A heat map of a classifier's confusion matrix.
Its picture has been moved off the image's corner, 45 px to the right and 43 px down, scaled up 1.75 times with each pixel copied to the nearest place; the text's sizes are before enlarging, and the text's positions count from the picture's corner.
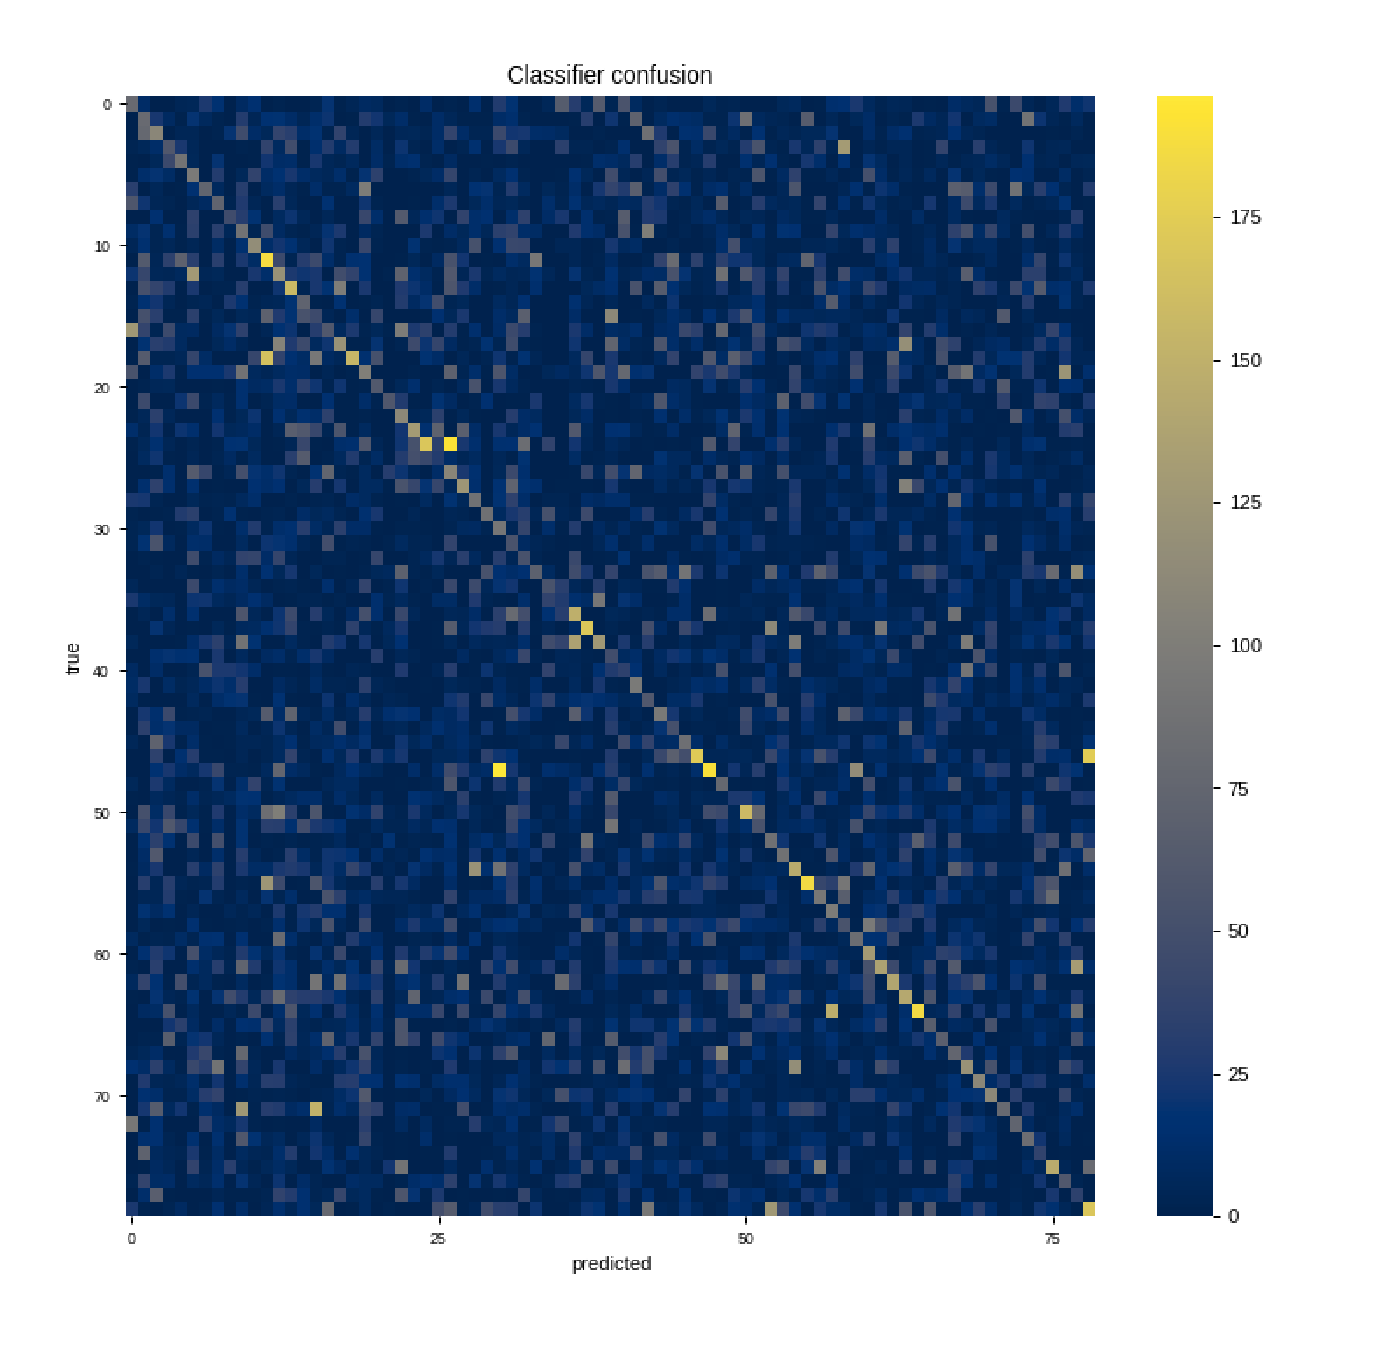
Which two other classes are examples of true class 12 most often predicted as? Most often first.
5, 48
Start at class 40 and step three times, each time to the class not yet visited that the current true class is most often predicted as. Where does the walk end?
28
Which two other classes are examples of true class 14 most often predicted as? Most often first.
57, 25
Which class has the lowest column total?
21
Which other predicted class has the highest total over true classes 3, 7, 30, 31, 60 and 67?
48
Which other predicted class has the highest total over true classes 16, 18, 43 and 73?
11
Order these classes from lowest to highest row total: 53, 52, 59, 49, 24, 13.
49, 59, 53, 52, 24, 13
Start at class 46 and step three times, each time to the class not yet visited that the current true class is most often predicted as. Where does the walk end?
37
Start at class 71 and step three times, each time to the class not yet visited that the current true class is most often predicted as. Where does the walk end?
69
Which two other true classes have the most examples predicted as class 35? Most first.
62, 0
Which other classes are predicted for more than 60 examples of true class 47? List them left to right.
12, 30, 59
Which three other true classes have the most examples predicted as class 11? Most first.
18, 55, 50
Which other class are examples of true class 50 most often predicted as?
12
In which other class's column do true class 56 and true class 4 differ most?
75
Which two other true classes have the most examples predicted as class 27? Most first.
62, 23
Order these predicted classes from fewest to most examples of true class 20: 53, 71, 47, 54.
53, 47, 54, 71
